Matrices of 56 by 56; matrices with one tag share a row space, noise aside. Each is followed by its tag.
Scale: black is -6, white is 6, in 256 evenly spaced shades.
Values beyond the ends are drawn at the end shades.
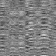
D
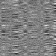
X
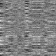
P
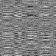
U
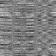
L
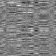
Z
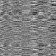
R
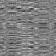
Z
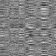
D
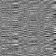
X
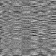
R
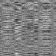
U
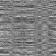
L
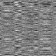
U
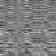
P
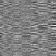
R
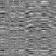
D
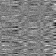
X
